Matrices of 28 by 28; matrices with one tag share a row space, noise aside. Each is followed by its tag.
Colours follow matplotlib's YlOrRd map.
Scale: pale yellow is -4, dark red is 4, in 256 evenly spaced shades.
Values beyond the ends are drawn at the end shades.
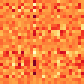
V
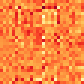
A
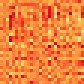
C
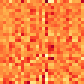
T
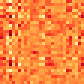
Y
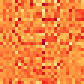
A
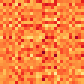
A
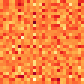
V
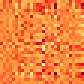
A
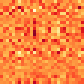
V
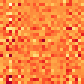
Y
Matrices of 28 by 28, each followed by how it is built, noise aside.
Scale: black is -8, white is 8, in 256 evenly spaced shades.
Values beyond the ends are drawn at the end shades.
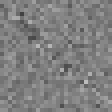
banded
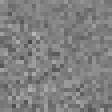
lower triangular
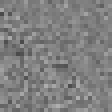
lower triangular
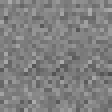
repeating columns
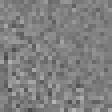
lower triangular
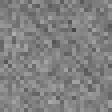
Toeplitz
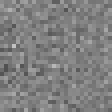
low rank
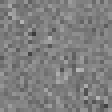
block diagonal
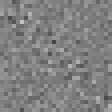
banded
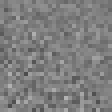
lower triangular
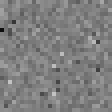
sparse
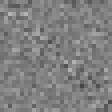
banded
